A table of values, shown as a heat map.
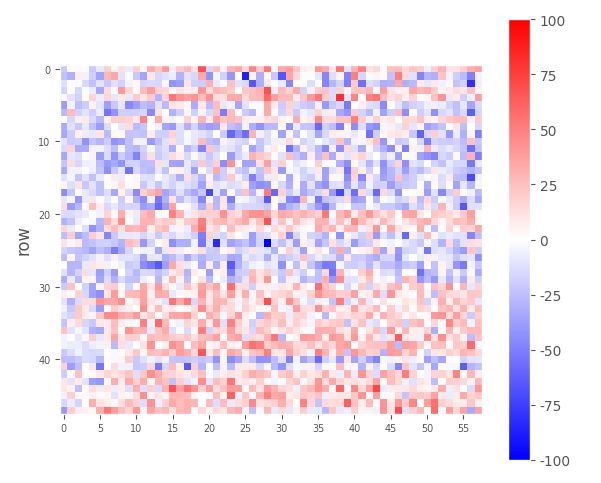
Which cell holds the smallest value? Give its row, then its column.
24, 28
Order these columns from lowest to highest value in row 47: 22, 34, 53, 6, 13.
34, 22, 13, 53, 6
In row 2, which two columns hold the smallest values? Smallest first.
56, 26
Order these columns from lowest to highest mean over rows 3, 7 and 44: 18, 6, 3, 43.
3, 6, 18, 43
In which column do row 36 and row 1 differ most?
25
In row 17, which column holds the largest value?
28
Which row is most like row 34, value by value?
47
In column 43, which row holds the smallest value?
17
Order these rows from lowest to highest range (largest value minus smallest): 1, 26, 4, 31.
26, 31, 4, 1
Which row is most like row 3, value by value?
21
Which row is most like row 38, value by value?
20
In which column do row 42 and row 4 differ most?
38
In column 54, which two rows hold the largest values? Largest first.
42, 34
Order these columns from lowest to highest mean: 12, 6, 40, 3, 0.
0, 3, 6, 12, 40
